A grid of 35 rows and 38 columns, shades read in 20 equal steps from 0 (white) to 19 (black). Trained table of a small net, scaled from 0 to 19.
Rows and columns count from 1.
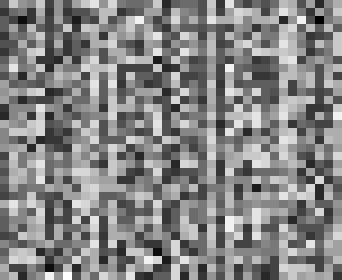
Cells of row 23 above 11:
10
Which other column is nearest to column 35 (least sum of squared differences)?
37
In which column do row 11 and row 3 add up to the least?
24
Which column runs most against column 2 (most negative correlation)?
34
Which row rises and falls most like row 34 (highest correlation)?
13
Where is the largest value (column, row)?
36, 3
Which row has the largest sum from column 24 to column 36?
22
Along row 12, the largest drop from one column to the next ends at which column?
26
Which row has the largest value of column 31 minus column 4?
33
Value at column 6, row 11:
9
